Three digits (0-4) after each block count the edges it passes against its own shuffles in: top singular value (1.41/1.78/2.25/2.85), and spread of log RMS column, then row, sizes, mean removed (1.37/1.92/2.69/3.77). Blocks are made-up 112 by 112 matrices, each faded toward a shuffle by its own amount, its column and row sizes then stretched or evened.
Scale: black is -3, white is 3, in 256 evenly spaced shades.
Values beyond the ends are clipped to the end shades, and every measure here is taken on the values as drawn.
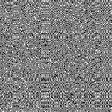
4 0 2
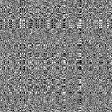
4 3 3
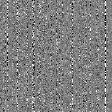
2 4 0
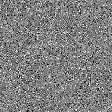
2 0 0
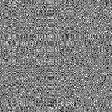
4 0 1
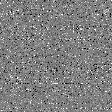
1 0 2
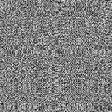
3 0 0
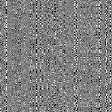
4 4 0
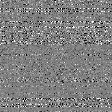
2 1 4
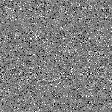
2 0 2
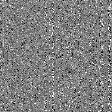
0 3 0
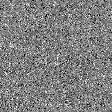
1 0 1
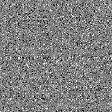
2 1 2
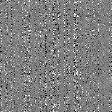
0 4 2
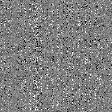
0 3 1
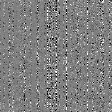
2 4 0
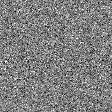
0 0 1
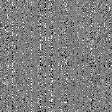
0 4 1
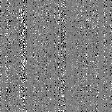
1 4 2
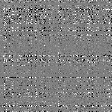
2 3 4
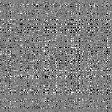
3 3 4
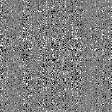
0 4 3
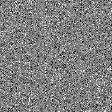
0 3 0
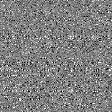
3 0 3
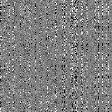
3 4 1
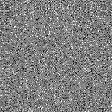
3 0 0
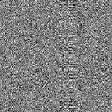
3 2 0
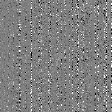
2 4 0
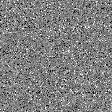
1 0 1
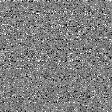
2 0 3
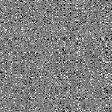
3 2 2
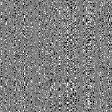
3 4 0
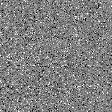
0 1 1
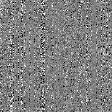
1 4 1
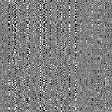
4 4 1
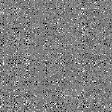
1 3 3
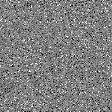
2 1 1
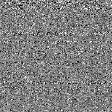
1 0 3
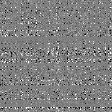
2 3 4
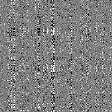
3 4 2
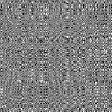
4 3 3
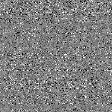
0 1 3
